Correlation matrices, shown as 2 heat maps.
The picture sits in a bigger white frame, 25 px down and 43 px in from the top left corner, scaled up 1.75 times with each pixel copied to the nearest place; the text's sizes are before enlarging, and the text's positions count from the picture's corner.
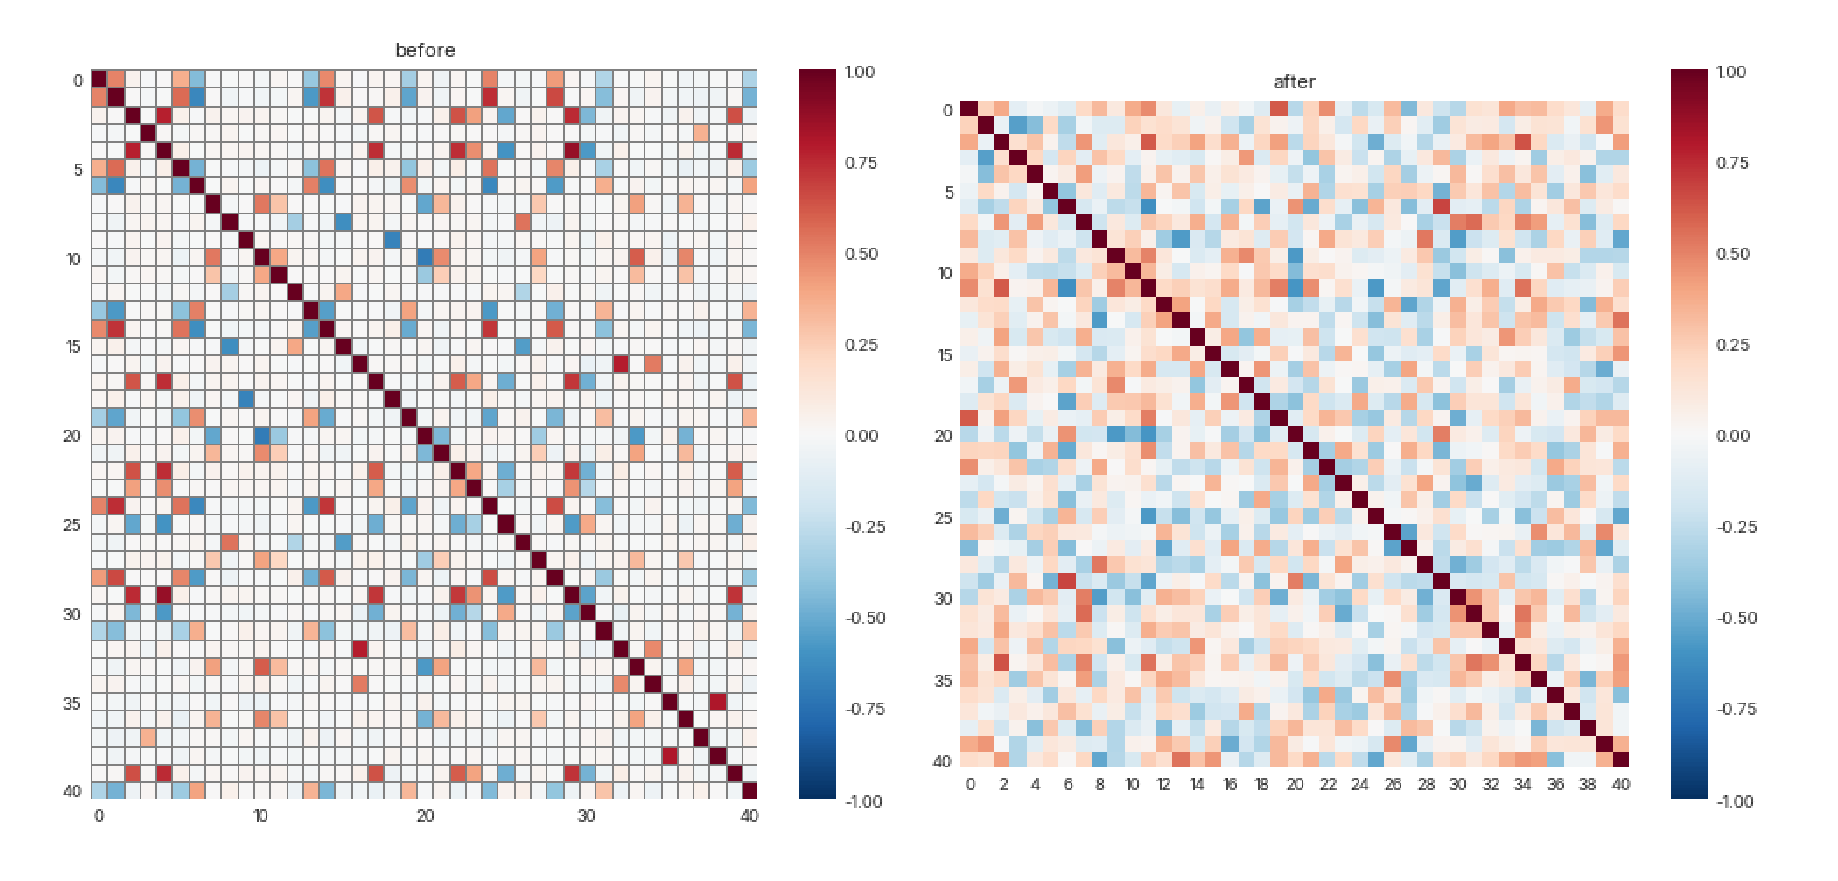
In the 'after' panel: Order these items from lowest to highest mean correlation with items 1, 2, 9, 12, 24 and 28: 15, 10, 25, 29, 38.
29, 25, 38, 15, 10
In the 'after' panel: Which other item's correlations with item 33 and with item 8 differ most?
40
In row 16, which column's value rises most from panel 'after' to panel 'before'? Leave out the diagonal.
32
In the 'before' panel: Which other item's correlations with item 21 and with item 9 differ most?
18
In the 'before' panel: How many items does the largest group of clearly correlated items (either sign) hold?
11
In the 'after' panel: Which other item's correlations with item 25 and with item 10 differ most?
11
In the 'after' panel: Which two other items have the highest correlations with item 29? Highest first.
6, 20
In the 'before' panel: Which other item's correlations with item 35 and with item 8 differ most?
38
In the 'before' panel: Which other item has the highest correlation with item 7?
10
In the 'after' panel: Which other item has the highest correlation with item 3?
17
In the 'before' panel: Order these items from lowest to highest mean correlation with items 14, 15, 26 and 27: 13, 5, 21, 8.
13, 8, 21, 5
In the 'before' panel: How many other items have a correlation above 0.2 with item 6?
4
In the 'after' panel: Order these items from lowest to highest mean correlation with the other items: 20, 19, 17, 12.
20, 17, 12, 19
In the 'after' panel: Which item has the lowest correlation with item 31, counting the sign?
23
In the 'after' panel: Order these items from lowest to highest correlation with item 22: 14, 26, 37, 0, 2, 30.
30, 14, 26, 2, 37, 0
